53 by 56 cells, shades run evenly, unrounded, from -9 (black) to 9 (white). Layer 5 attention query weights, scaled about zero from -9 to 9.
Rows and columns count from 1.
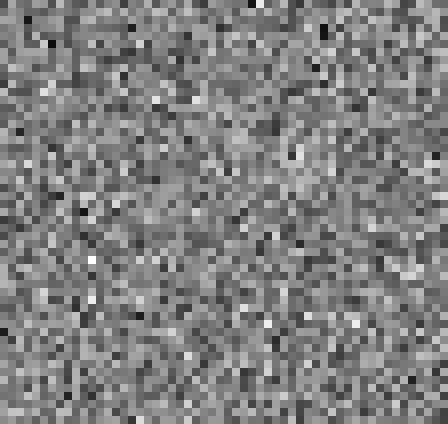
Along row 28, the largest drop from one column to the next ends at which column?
13
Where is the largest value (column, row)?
12, 33
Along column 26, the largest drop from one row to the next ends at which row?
25
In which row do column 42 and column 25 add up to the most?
52
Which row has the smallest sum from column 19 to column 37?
30
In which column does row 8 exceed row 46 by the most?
40
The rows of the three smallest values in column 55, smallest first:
20, 47, 26
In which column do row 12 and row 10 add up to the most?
6
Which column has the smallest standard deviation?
5
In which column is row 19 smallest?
7
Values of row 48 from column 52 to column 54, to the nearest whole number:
-7 -1 0
